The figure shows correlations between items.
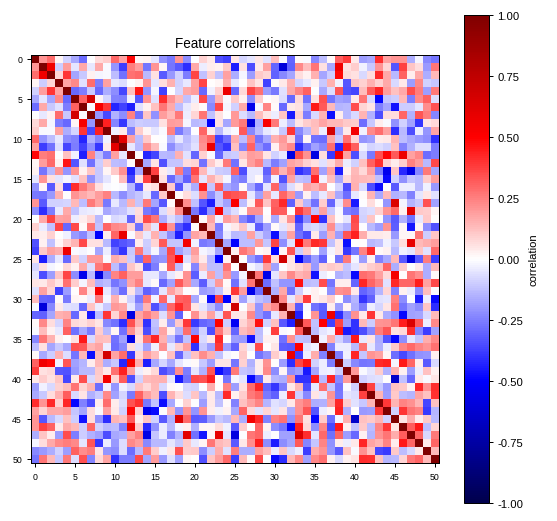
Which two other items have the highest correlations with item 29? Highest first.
8, 25
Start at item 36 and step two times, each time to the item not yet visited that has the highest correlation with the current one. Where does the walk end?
47
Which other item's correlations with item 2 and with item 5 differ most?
43
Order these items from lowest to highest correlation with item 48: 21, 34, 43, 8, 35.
8, 34, 35, 21, 43
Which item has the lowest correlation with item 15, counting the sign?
44
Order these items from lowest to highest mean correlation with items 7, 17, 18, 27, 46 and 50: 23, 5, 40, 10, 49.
40, 10, 23, 49, 5
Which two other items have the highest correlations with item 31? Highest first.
25, 18
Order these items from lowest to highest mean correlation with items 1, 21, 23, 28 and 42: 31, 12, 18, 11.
31, 11, 18, 12
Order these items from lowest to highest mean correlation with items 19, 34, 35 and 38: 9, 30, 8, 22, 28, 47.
22, 9, 28, 8, 30, 47
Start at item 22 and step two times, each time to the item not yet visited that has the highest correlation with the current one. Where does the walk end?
10
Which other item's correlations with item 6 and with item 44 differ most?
12
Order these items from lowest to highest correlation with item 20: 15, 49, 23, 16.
16, 23, 49, 15
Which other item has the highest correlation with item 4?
24
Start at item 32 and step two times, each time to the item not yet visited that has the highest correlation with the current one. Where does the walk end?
9
